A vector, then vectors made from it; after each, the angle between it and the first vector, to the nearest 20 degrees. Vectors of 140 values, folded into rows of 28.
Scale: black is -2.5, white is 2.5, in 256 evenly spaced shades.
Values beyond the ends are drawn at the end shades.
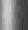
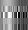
40 degrees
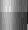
20 degrees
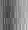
160 degrees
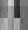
60 degrees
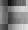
140 degrees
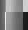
60 degrees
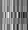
60 degrees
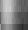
20 degrees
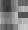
120 degrees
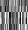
100 degrees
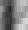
160 degrees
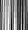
60 degrees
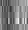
140 degrees
